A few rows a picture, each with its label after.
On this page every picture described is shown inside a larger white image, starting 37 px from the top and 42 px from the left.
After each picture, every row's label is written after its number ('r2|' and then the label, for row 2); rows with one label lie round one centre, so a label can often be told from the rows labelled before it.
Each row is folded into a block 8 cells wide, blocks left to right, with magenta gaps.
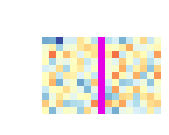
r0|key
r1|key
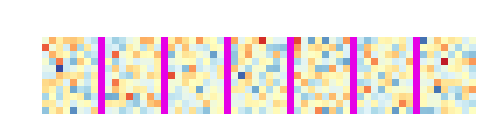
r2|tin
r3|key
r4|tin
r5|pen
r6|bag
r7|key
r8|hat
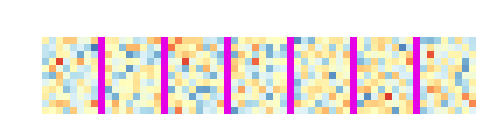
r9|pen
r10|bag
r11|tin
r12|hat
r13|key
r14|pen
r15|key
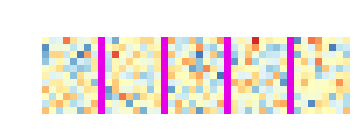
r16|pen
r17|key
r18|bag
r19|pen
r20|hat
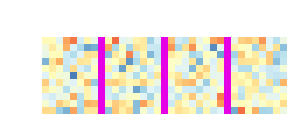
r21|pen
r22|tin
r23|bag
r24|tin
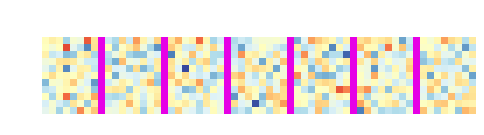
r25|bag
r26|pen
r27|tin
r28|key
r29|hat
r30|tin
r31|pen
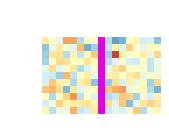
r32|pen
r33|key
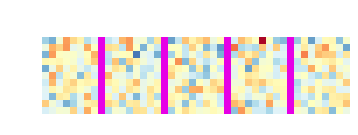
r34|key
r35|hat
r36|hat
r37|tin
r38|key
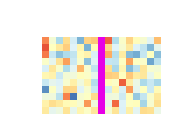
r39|bag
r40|bag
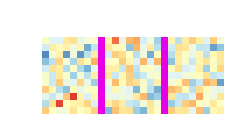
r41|pen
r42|tin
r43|pen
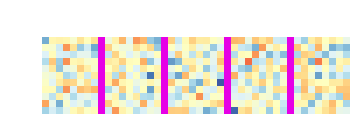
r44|hat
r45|tin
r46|pen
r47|tin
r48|hat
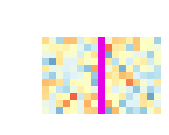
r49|pen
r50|tin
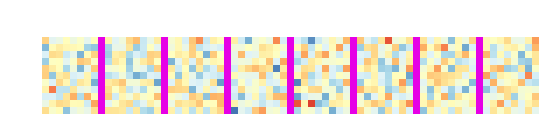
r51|pen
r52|pen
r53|pen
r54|key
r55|key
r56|pen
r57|bag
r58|bag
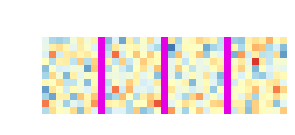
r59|key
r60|key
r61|pen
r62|hat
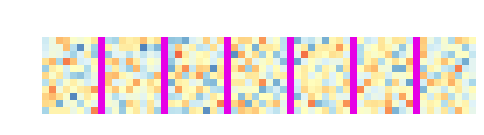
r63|hat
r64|hat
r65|key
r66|tin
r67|key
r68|pen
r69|bag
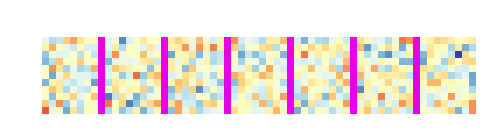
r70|pen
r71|key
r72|tin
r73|bag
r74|key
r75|bag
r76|pen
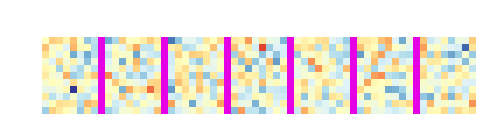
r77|tin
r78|hat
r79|key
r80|tin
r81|tin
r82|tin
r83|bag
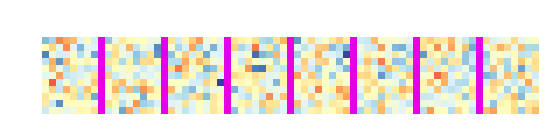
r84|hat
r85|hat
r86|pen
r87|bag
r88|hat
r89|hat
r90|tin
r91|pen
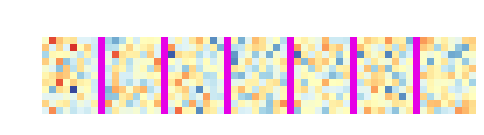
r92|tin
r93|key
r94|tin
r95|pen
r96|tin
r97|tin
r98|bag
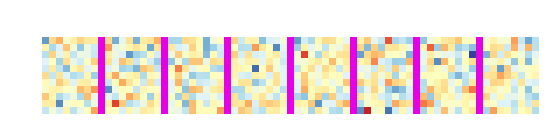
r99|hat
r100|bag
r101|hat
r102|bag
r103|key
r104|tin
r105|hat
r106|tin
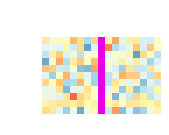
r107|pen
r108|tin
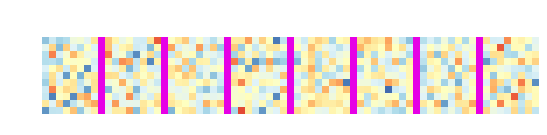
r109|key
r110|bag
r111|tin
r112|tin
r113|pen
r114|tin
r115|key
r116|pen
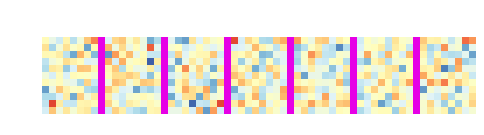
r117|bag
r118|tin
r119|key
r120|bag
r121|pen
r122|key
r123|bag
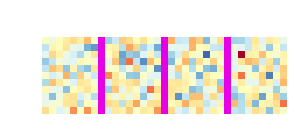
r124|pen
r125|hat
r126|pen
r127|key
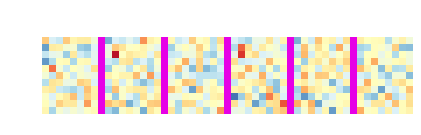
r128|pen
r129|key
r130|pen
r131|key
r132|key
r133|pen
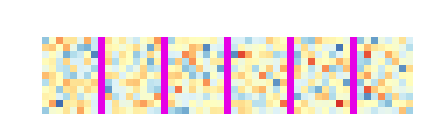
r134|hat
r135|bag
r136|hat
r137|key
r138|pen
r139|key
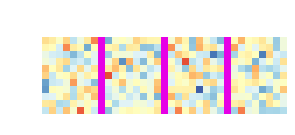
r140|bag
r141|hat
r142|tin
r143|tin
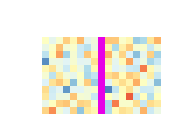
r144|pen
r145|bag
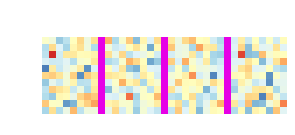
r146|key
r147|bag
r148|tin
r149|key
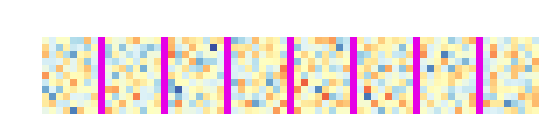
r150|bag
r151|pen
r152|bag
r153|key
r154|pen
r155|pen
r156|bag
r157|key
